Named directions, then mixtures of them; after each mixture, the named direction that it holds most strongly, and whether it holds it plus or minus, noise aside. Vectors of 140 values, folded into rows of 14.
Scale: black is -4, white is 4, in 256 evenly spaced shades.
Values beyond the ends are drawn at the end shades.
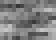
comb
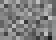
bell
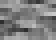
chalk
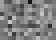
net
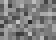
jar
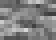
chalk, minus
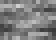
comb, minus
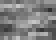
comb, minus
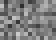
jar, minus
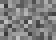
jar, minus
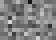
net, plus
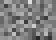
bell, plus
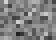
jar, plus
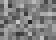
jar, plus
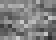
comb, minus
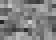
chalk, plus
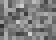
jar, plus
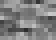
chalk, plus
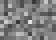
jar, minus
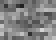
comb, plus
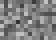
jar, minus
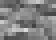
chalk, minus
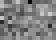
net, plus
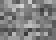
net, minus
